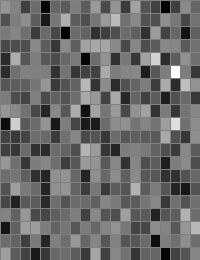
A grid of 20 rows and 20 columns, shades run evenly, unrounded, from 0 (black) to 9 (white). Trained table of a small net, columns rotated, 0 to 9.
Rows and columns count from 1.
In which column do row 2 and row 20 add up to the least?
5
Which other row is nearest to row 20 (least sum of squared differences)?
14
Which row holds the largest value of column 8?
9
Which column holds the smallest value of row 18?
1
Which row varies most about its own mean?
10
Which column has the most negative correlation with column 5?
6
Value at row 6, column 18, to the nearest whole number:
9
